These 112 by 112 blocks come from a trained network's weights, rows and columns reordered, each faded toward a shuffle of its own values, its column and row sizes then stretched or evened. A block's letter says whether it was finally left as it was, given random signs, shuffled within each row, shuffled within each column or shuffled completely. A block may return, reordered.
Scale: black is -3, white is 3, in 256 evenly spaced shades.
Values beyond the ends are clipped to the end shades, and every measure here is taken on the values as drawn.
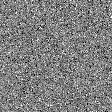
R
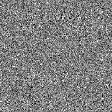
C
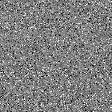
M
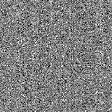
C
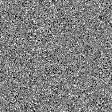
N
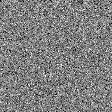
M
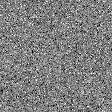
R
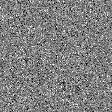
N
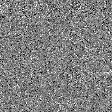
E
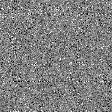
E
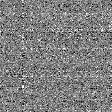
C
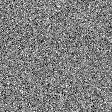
R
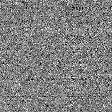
C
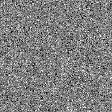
E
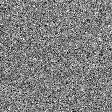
R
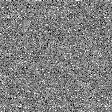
M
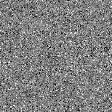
E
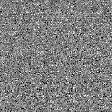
C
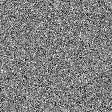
R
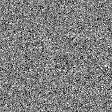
M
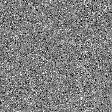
N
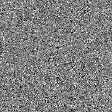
E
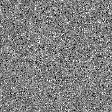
E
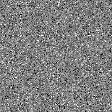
E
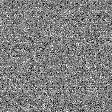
M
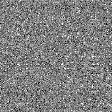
C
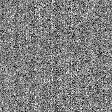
N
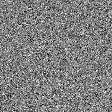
M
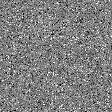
M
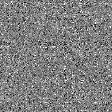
C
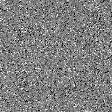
E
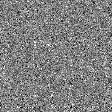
E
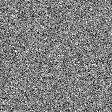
R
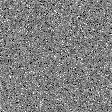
R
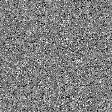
E
